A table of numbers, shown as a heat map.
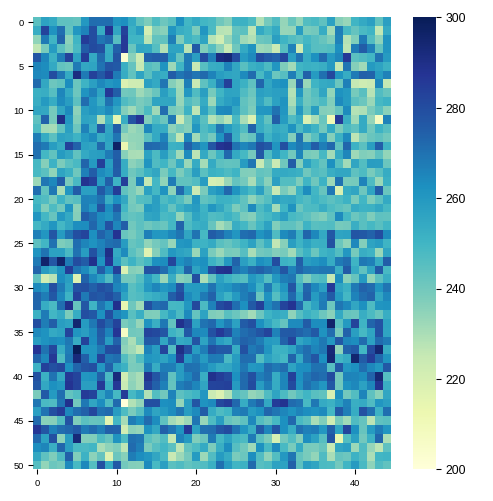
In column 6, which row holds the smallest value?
47
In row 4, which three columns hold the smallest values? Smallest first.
11, 13, 12
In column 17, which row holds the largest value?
27
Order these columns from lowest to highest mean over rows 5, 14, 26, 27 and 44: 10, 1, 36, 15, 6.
15, 36, 6, 10, 1
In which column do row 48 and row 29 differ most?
1
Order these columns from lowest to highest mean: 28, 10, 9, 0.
28, 0, 9, 10
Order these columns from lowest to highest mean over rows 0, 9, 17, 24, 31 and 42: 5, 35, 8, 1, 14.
14, 35, 5, 1, 8
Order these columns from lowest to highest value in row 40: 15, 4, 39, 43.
39, 15, 4, 43
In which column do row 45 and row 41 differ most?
37
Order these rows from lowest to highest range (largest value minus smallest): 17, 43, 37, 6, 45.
17, 6, 45, 37, 43
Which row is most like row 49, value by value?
45
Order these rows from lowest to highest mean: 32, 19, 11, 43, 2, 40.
11, 2, 19, 43, 32, 40
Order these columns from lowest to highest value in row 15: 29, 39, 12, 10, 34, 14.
12, 34, 29, 14, 39, 10
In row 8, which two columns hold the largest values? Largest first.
9, 10
